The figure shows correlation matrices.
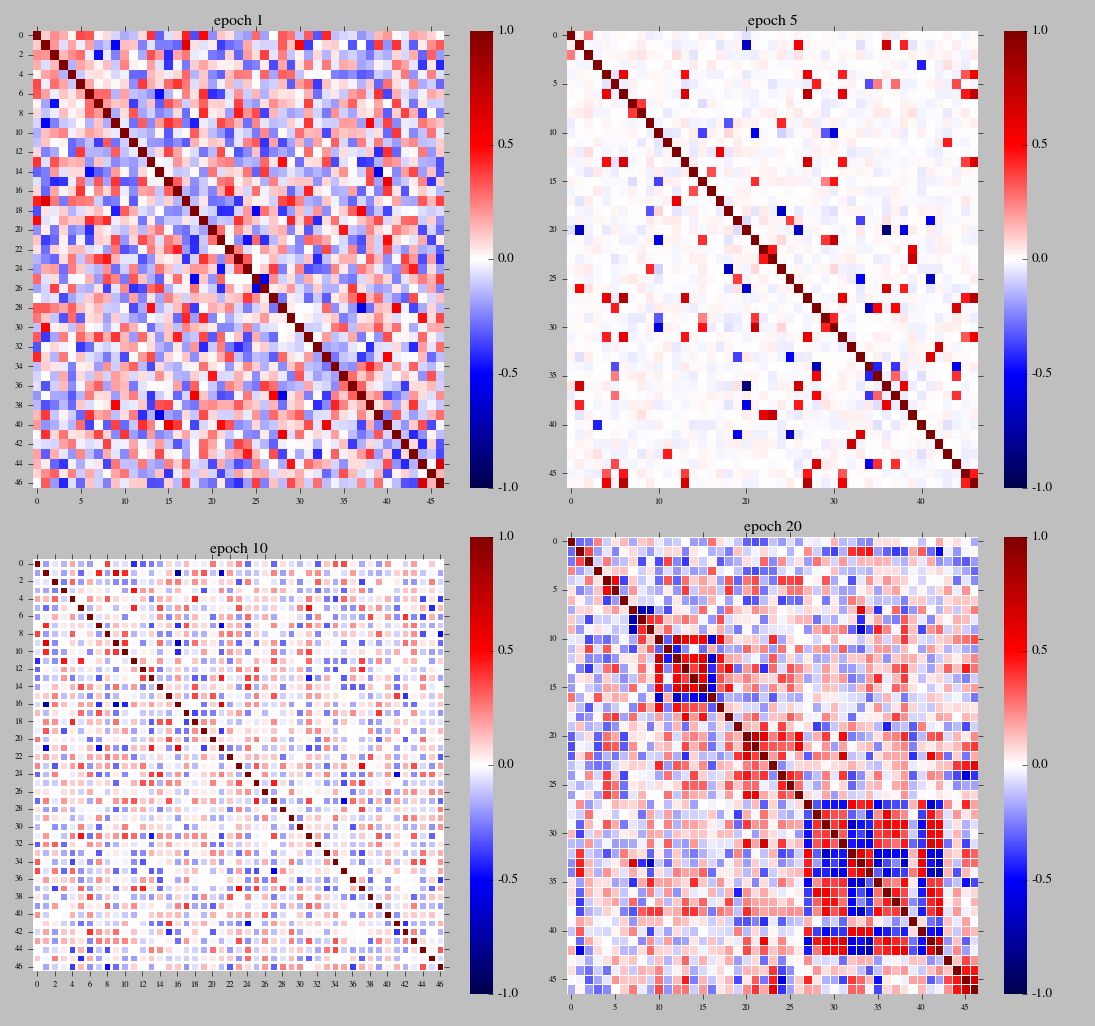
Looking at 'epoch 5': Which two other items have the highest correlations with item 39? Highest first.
23, 22
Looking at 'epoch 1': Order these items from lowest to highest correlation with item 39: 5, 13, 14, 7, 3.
14, 5, 13, 3, 7
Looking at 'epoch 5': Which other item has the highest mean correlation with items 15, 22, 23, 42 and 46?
39
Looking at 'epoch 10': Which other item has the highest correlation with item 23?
37
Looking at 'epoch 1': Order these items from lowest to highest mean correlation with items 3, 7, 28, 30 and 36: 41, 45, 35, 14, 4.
14, 4, 45, 35, 41
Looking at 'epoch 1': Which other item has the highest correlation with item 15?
40
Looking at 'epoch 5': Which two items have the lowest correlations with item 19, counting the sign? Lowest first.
41, 33
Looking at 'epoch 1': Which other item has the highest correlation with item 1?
17
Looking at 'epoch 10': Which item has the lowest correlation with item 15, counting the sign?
42
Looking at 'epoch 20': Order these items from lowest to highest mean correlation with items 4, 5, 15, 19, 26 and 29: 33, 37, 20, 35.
33, 35, 37, 20
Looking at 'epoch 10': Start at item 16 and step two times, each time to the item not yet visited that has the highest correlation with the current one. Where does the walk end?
13
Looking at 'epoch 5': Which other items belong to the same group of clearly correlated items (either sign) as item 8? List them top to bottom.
7
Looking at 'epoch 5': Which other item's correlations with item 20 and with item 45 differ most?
36
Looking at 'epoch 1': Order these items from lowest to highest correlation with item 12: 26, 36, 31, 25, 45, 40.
26, 45, 36, 25, 31, 40
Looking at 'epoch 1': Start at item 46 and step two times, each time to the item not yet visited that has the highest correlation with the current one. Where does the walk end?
29
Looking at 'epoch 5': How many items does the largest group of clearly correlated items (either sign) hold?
7
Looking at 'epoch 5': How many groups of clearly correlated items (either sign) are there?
14
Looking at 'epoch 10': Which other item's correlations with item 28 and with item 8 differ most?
46
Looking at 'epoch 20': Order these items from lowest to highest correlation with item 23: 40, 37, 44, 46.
40, 37, 44, 46
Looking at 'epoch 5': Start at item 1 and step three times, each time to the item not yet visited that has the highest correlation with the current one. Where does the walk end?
38
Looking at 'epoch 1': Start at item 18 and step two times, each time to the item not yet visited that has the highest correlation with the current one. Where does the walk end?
27
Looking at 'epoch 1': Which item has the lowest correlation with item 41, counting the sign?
43
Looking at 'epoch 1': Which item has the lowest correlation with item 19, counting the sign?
32
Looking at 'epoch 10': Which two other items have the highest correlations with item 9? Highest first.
1, 10
